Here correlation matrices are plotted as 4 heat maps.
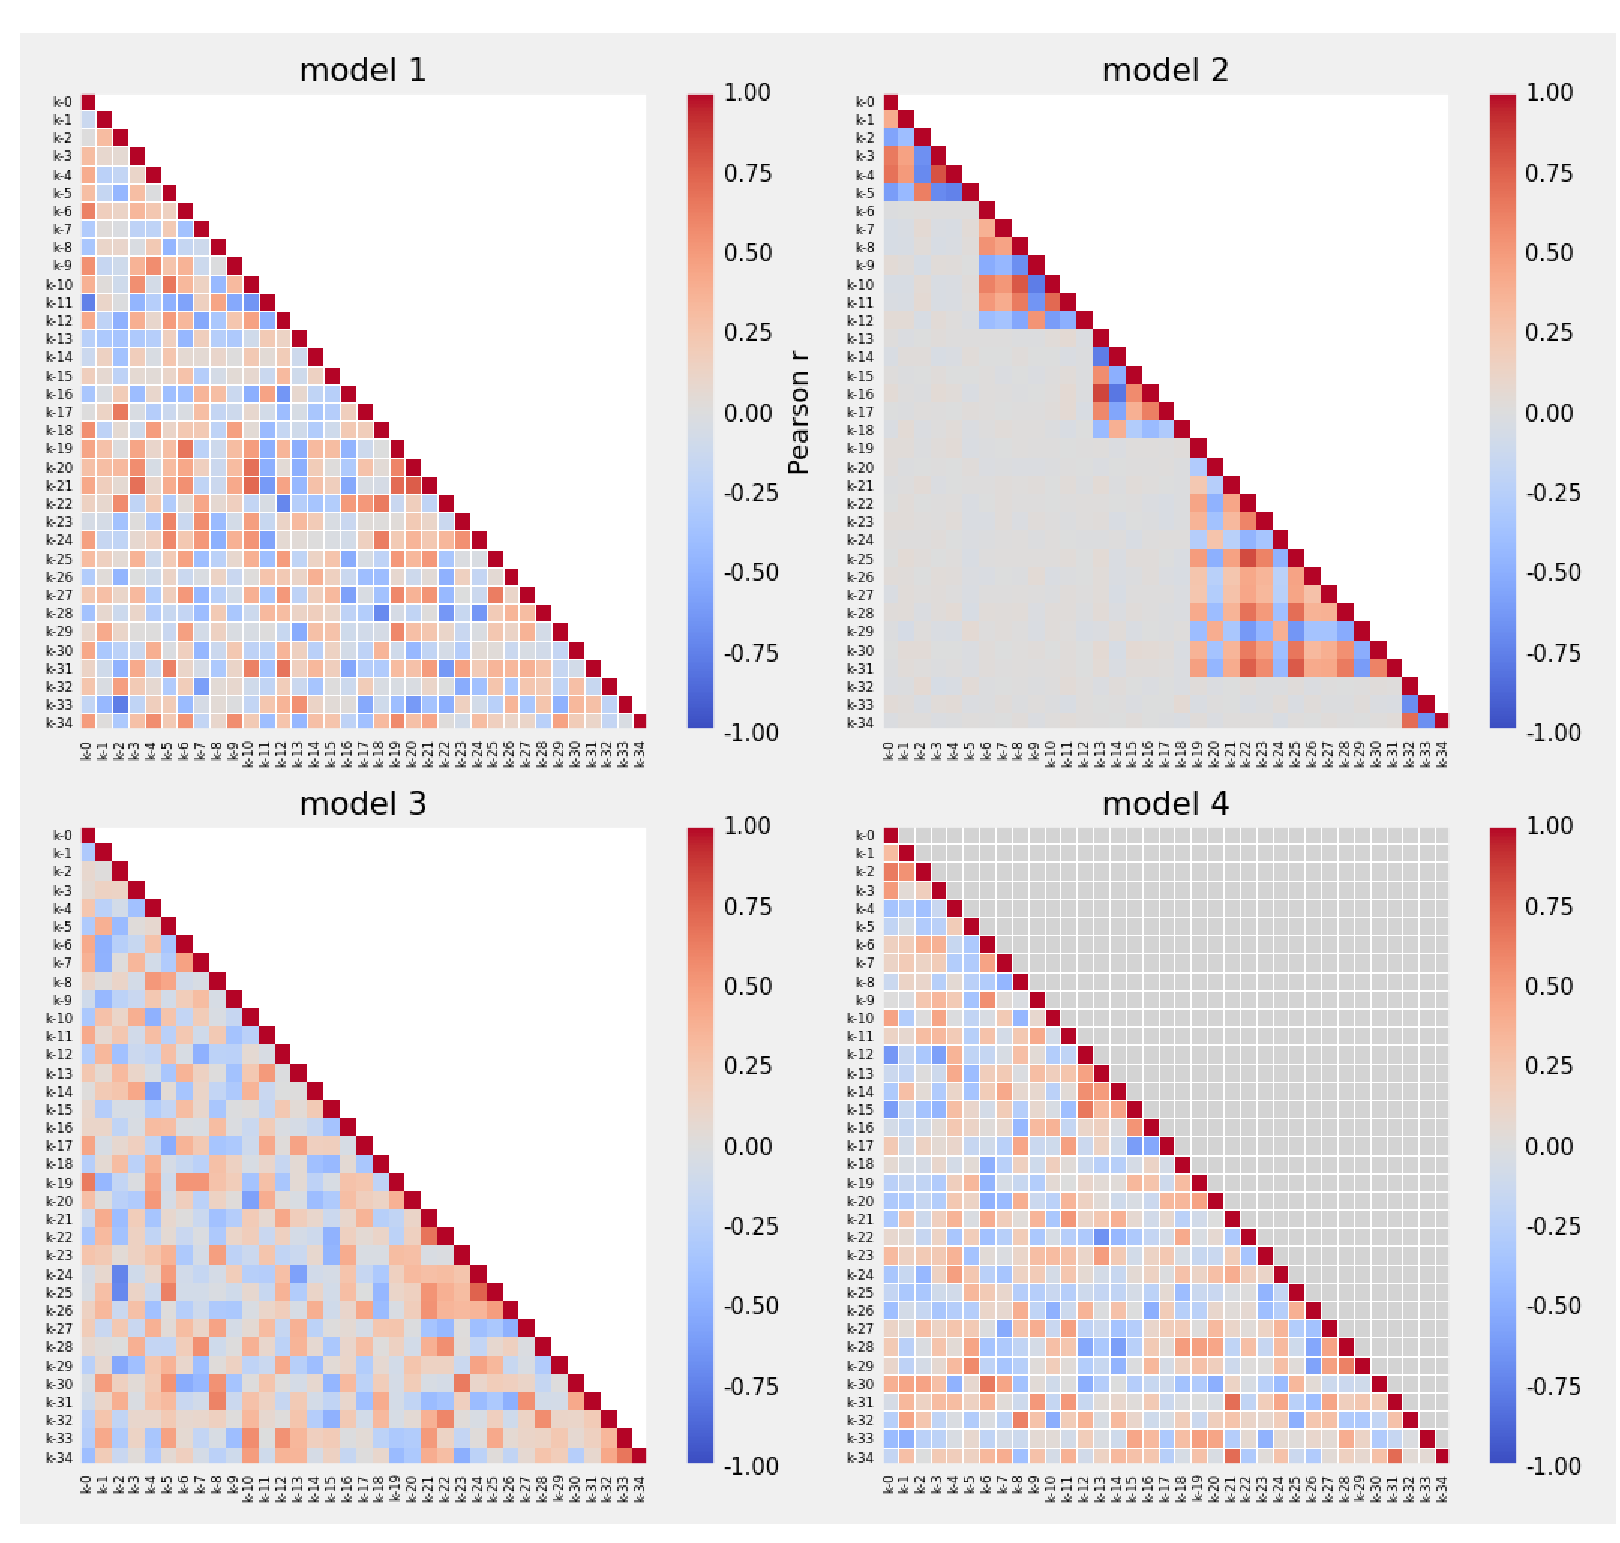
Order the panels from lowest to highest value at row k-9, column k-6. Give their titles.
model 2, model 3, model 1, model 4
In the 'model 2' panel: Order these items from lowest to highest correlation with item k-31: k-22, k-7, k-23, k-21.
k-7, k-21, k-23, k-22
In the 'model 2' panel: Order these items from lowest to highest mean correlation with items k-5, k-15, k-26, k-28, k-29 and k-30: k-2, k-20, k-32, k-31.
k-20, k-32, k-2, k-31
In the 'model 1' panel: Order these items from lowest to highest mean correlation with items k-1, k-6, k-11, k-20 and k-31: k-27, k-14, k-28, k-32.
k-32, k-28, k-14, k-27
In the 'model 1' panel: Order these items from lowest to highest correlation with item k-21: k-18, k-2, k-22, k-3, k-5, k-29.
k-22, k-18, k-2, k-29, k-5, k-3
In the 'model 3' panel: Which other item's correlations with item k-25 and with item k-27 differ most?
k-24
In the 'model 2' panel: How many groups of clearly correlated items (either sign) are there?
5
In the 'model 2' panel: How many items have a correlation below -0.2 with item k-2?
4
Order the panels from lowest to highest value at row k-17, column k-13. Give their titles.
model 1, model 4, model 3, model 2
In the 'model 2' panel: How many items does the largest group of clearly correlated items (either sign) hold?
13
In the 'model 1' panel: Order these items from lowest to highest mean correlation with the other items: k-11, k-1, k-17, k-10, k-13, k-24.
k-11, k-13, k-17, k-1, k-24, k-10
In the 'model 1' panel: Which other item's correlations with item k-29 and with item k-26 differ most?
k-33
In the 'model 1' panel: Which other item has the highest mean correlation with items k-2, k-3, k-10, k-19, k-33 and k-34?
k-21
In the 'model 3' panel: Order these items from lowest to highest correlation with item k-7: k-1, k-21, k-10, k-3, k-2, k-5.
k-1, k-5, k-21, k-2, k-10, k-3
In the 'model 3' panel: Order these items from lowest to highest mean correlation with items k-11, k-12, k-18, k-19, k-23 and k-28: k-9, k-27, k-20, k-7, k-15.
k-15, k-9, k-7, k-27, k-20
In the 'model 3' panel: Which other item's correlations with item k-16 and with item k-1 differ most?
k-19
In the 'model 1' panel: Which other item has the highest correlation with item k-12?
k-31
